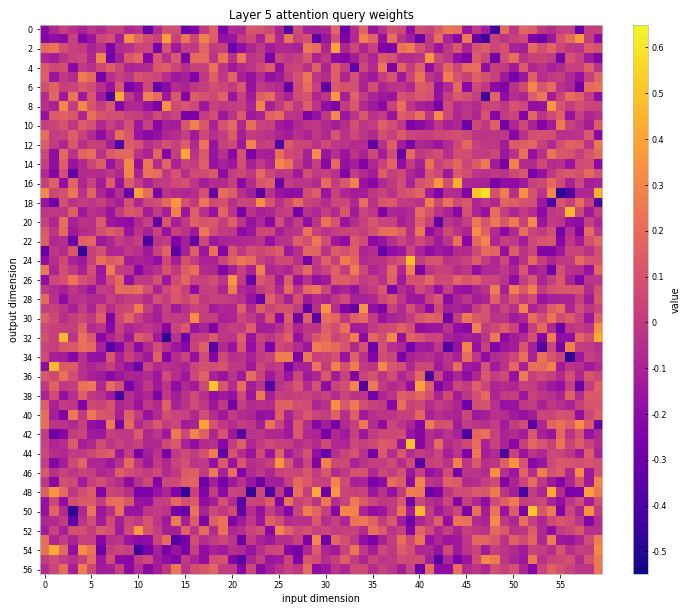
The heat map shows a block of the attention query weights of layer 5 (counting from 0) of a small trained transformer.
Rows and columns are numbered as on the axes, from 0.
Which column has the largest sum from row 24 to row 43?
59
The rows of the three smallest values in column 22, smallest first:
48, 26, 13
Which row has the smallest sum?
33
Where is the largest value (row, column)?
17, 47
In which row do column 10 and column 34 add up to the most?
29
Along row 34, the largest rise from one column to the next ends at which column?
28
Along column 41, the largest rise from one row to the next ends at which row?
37
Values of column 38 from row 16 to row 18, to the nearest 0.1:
0.1 0.1 0
